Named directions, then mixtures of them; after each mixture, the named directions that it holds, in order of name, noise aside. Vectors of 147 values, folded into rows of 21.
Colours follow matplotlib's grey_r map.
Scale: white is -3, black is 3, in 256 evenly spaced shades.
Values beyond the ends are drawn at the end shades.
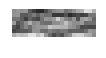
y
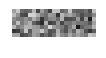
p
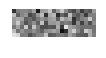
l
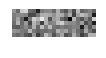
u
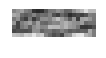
y.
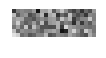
l.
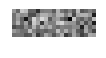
u.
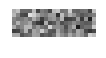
p.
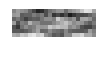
y.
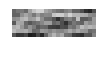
y.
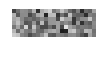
l.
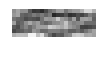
y.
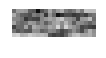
l, y.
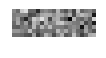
u.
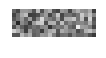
p.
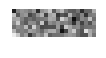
l.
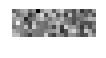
l, u.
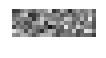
l, p.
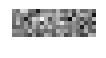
u.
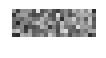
l, p.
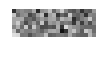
l.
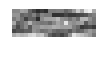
y.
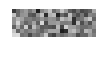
l.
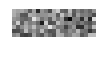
p, u.
